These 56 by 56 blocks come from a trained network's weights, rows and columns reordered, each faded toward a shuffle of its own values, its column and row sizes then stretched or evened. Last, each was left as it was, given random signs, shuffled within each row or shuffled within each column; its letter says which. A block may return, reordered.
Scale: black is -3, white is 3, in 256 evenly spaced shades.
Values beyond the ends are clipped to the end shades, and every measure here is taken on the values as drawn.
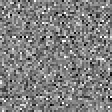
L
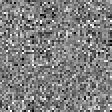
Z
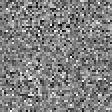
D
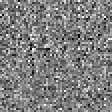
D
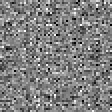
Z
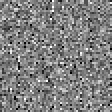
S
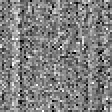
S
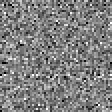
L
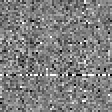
D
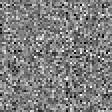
D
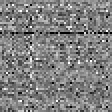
Z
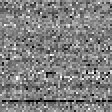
L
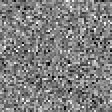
D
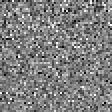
L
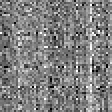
Z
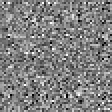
D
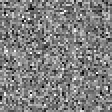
S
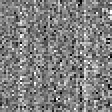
S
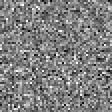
L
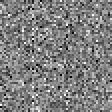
S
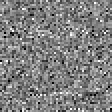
L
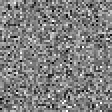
D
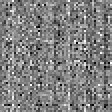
Z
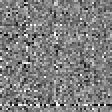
D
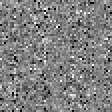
S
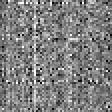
Z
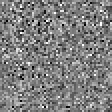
D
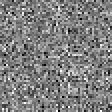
Z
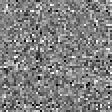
D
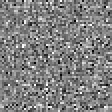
D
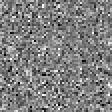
D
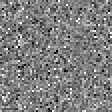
S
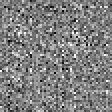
D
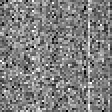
S
